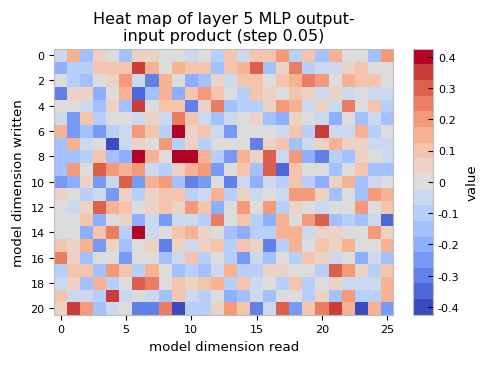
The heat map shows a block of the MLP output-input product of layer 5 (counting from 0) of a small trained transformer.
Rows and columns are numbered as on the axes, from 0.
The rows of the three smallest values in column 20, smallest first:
8, 10, 0
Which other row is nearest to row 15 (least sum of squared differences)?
19
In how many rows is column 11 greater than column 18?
6
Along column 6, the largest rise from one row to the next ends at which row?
4
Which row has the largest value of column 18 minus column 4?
11
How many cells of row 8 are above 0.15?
5
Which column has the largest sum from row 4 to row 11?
9
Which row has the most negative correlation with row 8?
20
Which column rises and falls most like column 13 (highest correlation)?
1
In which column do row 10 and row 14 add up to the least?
13
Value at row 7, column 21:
0.15
